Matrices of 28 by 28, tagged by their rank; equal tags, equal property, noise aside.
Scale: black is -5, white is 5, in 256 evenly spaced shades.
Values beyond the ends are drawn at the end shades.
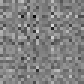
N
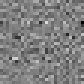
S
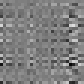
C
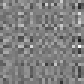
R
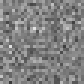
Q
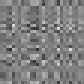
C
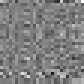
N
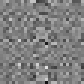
N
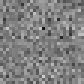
Q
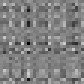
C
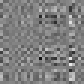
C
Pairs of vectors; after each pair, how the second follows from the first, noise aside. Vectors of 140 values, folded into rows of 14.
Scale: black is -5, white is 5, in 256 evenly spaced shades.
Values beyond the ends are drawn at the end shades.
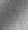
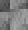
wrapped around, negated.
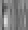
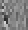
sign-scrambled.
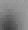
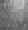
reversed, negated.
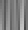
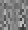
sign-scrambled.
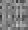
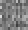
negated.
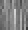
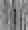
negated.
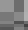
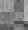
copied.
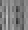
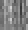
reversed, negated.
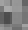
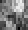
wrapped around, negated, scaled up.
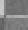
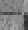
reversed, negated.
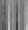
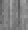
reversed, negated, shrunk.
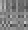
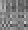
copied.
